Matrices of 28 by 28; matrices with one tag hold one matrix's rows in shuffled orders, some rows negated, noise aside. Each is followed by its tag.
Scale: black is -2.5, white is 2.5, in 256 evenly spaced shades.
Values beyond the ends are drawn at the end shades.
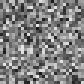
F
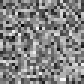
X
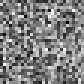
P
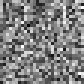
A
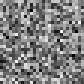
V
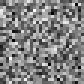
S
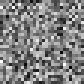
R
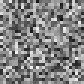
R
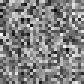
V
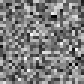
R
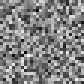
A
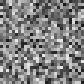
R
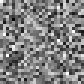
A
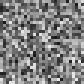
V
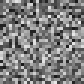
V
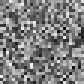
A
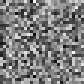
V
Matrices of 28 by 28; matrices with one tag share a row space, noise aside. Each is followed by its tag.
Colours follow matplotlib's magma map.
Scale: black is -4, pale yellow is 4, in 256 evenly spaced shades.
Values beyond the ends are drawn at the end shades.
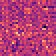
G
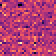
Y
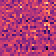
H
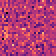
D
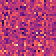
D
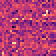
G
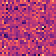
D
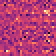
H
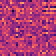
G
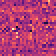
G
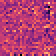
H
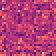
Y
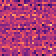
Y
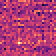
Y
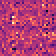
G
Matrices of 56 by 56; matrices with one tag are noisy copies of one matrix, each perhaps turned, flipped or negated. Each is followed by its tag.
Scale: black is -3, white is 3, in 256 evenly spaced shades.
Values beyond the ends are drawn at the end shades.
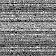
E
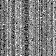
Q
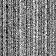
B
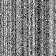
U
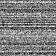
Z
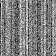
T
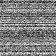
Z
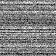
Z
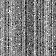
E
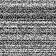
U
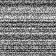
U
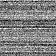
T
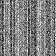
T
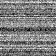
Q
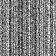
B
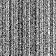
B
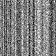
U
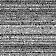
E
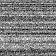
U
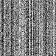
Z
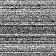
E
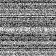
Q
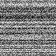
U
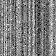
U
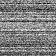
E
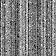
T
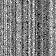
U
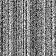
Z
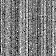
T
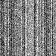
E
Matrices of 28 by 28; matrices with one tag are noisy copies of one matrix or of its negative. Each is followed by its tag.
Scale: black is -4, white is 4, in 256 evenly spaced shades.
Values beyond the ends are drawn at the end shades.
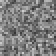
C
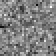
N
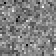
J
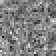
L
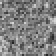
L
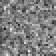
C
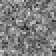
J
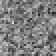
L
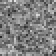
J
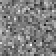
C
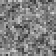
J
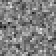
N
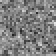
C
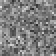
C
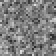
L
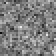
J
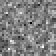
L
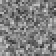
L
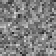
N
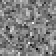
J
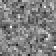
N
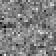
N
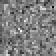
C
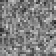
C
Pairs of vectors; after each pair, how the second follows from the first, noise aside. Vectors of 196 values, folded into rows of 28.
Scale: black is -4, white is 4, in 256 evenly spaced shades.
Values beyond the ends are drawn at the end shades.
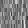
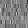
reversed, negated, partly zeroed.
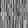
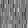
reversed, negated, partly zeroed.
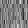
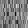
shuffled.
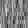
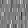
reversed, negated, partly zeroed.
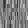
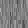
reversed, shrunk.
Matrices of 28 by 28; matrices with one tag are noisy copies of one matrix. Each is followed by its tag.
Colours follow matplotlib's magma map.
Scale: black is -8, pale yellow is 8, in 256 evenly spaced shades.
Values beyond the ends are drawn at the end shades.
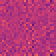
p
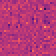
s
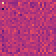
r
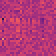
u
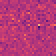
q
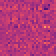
s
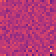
p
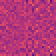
p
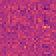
s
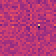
q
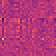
u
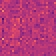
u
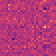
s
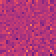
p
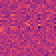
q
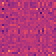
r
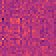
u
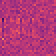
u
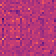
u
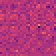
q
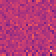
p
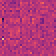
u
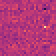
s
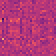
u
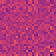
p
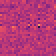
q
